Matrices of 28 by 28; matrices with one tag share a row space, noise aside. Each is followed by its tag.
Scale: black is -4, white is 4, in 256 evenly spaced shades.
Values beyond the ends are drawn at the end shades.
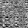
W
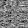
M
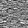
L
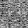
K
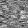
L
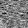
L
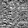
M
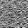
K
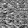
M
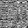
K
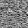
K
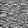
L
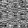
L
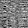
M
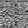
W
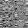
W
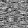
L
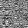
W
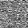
K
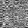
W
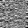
W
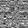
M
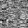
L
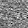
K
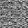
K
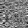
W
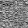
W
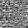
W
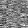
L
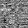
M
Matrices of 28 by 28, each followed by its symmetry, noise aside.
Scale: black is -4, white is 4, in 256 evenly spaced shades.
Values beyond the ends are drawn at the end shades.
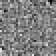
antisymmetric.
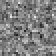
antisymmetric.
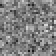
mirrored top to bottom.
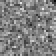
symmetric across the other diagonal.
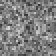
mirrored top to bottom.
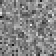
symmetric across the other diagonal.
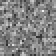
same after a half turn.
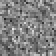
symmetric across the other diagonal.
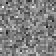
antisymmetric.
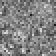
symmetric across the other diagonal.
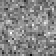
same after a half turn.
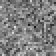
antisymmetric.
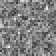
symmetric.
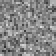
symmetric across the other diagonal.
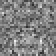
mirrored left to right.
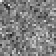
symmetric.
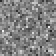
symmetric.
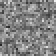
same after a half turn.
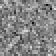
symmetric across the other diagonal.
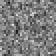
mirrored top to bottom.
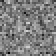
mirrored left to right.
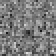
mirrored left to right.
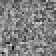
symmetric across the other diagonal.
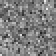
symmetric across the other diagonal.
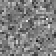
symmetric.
